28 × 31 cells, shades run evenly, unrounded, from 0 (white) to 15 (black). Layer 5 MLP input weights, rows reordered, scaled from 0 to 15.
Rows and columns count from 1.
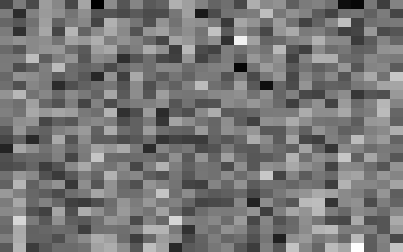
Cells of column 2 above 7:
14
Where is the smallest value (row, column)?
28, 28
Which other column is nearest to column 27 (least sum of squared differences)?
30
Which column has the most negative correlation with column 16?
21
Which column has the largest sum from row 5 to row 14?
10
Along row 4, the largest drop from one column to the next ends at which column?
6
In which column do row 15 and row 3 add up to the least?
9
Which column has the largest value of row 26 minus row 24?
7
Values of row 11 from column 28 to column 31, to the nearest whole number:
12 10 10 6
